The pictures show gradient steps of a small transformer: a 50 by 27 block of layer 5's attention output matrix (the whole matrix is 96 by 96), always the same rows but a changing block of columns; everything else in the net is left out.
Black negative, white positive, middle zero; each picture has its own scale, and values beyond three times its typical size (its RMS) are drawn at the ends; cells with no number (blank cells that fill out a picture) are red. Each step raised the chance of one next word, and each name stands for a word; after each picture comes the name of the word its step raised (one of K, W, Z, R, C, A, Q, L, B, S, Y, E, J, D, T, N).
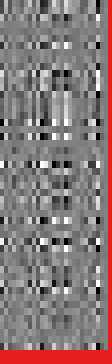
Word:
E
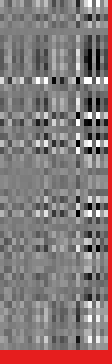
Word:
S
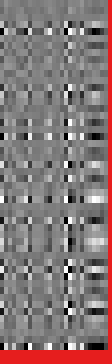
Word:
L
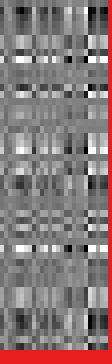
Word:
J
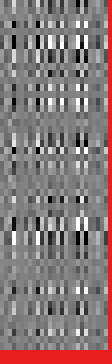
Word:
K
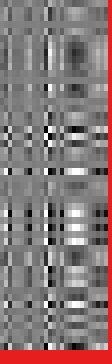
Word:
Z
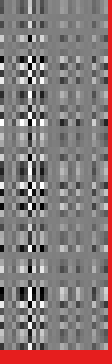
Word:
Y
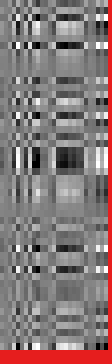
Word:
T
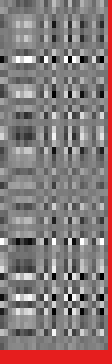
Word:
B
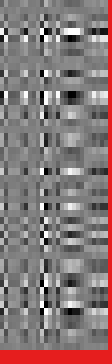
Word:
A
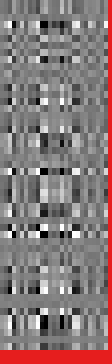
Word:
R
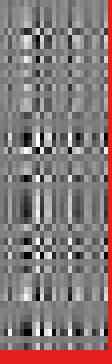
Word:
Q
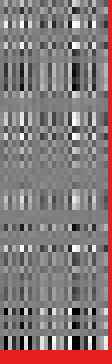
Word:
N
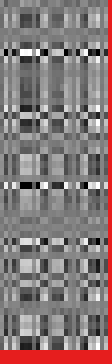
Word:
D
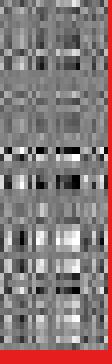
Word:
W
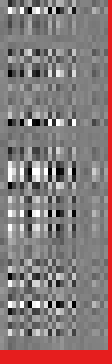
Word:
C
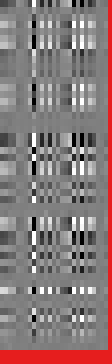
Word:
K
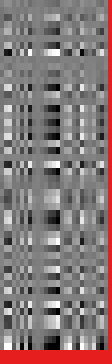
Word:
L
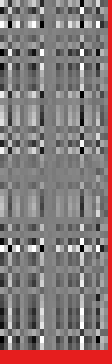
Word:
N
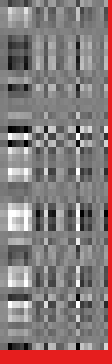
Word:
Z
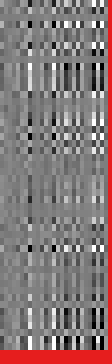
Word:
N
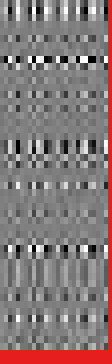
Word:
J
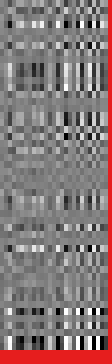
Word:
N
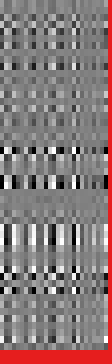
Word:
W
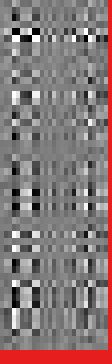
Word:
A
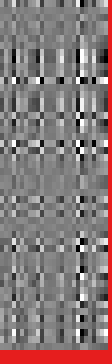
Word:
S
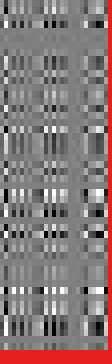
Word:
R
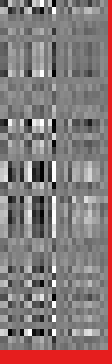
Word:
C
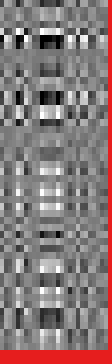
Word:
A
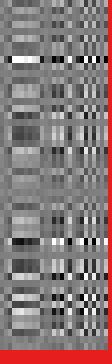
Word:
B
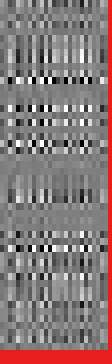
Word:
S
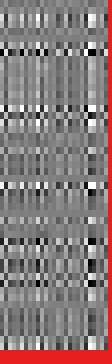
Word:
D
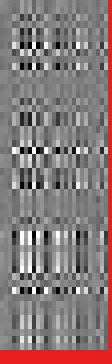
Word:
W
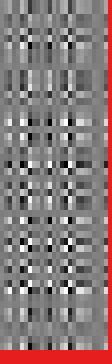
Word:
E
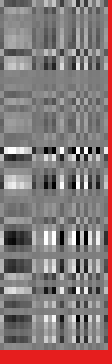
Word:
W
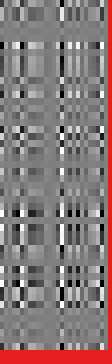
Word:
Z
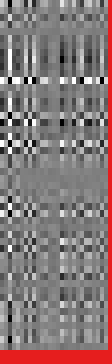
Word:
S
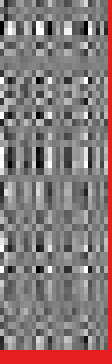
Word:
T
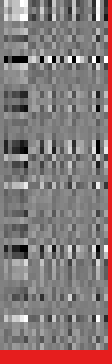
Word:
J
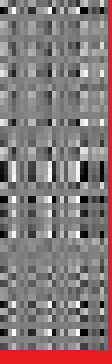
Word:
C
